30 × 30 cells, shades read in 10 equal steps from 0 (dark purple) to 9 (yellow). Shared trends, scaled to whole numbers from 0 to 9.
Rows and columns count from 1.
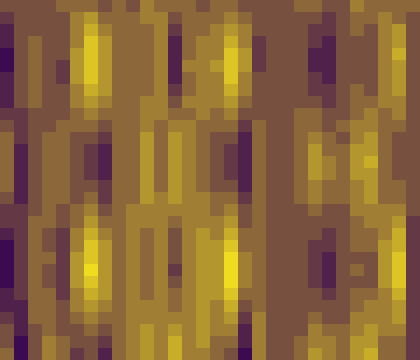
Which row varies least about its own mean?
1
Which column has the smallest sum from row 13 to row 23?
2
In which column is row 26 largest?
17
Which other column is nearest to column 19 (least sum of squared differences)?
4
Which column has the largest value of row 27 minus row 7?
13
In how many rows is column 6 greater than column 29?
1
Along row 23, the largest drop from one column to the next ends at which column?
30
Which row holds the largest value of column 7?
23
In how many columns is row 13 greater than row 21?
12
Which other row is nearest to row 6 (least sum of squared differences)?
5
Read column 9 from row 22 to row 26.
4 4 4 4 4
